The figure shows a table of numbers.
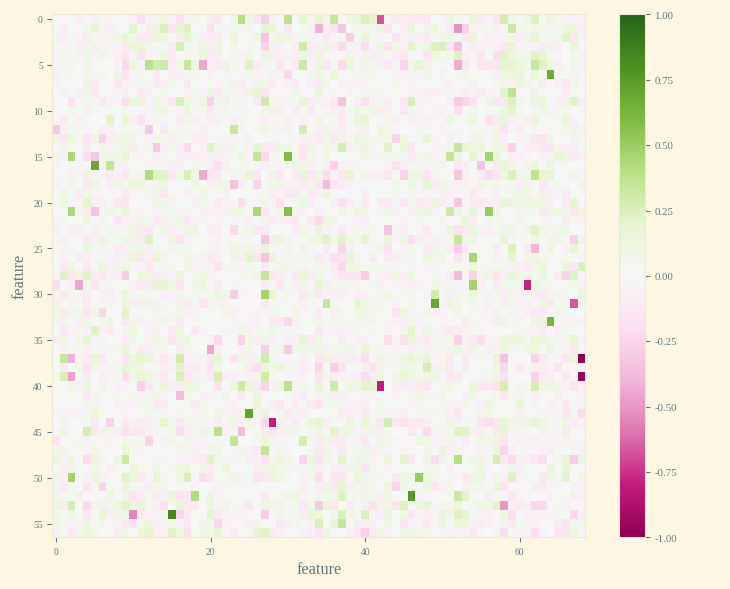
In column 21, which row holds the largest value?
45
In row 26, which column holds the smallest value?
27
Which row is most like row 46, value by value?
12
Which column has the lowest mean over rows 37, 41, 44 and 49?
68
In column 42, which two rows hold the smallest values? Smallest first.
40, 0
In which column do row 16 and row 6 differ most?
5
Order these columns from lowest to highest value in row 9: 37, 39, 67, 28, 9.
37, 9, 39, 28, 67
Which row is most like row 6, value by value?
33
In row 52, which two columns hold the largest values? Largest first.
46, 18
